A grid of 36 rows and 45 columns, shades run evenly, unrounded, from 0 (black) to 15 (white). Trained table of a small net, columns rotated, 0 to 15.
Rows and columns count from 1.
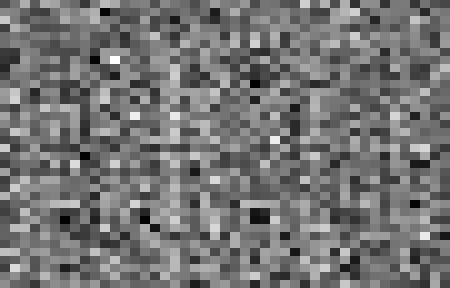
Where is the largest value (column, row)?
12, 8
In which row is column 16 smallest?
29
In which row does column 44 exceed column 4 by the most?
36
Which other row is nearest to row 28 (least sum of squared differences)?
27
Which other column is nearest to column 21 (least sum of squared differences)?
17
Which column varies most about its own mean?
26
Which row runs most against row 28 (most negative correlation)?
3
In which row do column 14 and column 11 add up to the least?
2
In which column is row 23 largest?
22
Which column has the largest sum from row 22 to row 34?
18
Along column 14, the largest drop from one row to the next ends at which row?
16
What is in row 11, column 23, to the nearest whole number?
11
